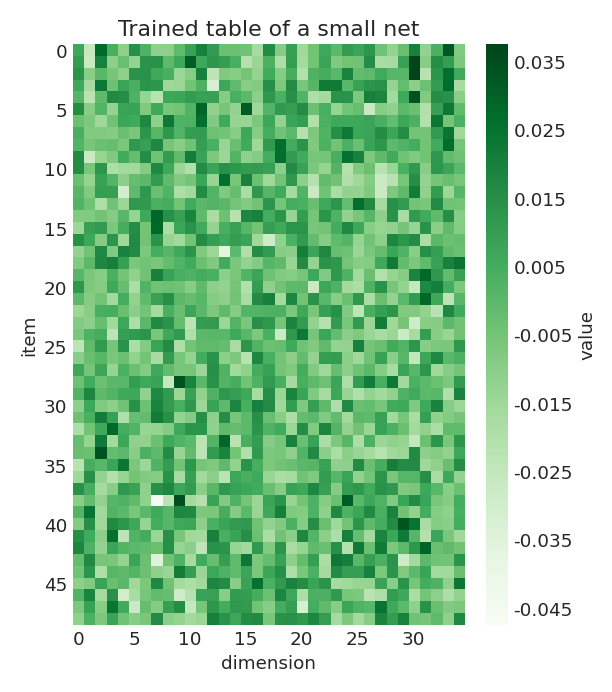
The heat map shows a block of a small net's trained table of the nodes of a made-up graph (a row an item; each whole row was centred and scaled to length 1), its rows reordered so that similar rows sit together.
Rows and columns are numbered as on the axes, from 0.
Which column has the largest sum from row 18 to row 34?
16
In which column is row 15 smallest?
8
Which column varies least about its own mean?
6
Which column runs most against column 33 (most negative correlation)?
1
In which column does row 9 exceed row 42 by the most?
24
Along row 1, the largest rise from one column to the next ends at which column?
2
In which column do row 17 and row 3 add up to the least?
12
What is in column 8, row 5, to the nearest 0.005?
-0.005
